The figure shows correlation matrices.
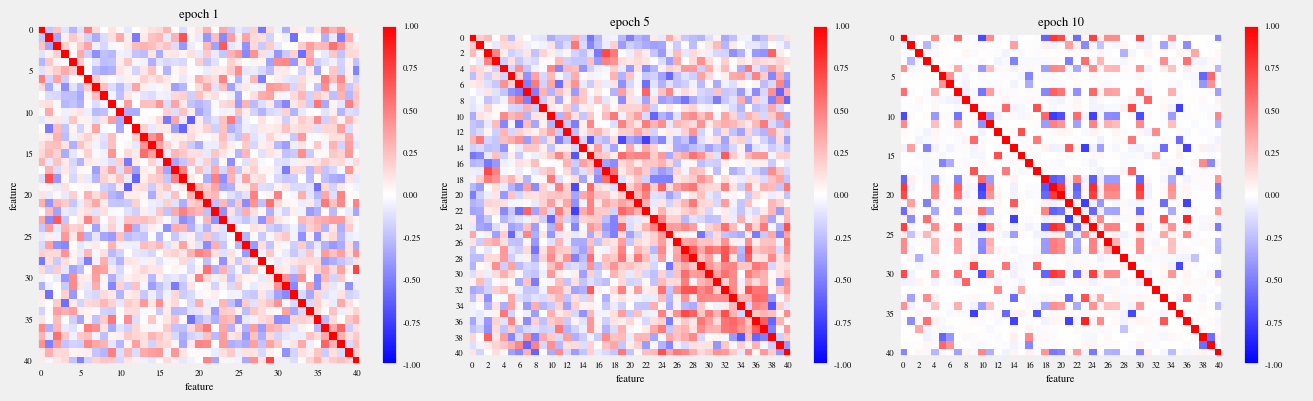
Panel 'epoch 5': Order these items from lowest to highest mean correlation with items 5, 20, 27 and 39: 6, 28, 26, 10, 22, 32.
26, 22, 6, 28, 32, 10
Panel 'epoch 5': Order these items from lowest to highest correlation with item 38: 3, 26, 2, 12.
3, 26, 12, 2
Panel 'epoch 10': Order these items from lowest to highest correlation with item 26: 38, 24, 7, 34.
38, 34, 7, 24
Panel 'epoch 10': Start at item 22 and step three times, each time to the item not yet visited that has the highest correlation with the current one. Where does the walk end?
40
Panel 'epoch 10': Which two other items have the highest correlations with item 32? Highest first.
12, 15
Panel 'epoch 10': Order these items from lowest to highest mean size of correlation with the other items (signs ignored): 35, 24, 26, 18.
35, 26, 18, 24
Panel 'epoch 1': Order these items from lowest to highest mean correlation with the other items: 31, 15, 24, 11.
31, 24, 11, 15
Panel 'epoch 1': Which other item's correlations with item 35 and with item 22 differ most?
19
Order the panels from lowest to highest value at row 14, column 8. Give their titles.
epoch 1, epoch 10, epoch 5
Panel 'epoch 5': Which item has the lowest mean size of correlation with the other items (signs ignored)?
9
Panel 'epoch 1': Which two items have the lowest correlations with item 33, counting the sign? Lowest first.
3, 25
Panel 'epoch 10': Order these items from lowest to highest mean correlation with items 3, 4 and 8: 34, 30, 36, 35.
35, 34, 30, 36
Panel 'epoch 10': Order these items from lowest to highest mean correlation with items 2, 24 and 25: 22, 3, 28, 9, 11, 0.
22, 28, 9, 3, 11, 0
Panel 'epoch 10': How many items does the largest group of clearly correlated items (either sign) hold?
15
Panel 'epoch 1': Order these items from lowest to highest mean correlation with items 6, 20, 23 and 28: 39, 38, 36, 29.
39, 29, 36, 38
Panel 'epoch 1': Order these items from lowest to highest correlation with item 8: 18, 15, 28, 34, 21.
34, 15, 21, 18, 28
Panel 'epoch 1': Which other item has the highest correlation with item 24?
11
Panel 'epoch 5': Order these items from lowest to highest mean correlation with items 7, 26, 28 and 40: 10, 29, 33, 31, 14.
14, 10, 33, 29, 31
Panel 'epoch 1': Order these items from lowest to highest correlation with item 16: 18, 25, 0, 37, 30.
18, 30, 25, 37, 0
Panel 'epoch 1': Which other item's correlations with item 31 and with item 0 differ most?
4
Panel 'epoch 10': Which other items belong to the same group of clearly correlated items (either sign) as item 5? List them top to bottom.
6, 16, 38, 39
